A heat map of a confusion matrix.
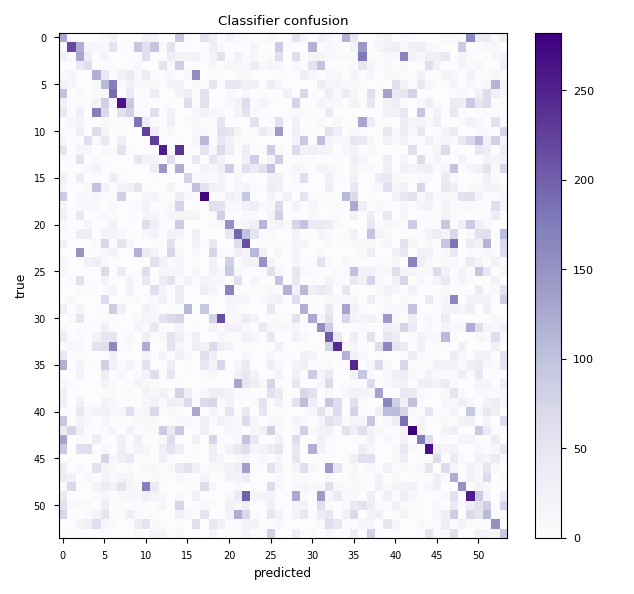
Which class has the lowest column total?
27
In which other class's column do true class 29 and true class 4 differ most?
16
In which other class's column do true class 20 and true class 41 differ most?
24
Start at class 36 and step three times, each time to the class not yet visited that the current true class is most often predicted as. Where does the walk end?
26
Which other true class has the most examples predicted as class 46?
32
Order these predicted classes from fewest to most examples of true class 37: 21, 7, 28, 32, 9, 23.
7, 9, 23, 28, 32, 21
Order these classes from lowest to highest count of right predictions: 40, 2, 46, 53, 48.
46, 53, 40, 2, 48
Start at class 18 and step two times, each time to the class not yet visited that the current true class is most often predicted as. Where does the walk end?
0
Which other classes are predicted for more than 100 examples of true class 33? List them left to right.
6, 10, 39
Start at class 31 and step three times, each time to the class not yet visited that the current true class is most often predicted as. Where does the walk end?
47
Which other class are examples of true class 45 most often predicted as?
5
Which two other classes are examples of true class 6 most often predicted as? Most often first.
39, 0
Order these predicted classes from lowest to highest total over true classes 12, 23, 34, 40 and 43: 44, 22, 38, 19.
38, 19, 44, 22
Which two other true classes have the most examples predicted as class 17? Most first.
11, 29
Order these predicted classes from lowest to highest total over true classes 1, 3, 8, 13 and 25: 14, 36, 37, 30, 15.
15, 37, 14, 30, 36
